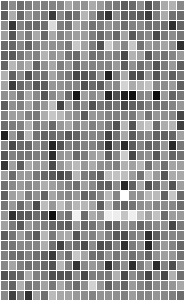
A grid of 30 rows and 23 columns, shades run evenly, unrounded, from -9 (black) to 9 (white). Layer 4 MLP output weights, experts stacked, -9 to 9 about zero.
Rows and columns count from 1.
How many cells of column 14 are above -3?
24
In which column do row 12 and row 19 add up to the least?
16
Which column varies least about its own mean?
5
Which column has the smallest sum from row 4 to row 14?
20
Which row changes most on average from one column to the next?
10
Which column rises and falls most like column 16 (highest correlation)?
19
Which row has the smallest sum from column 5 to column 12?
28
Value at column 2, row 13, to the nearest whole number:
0
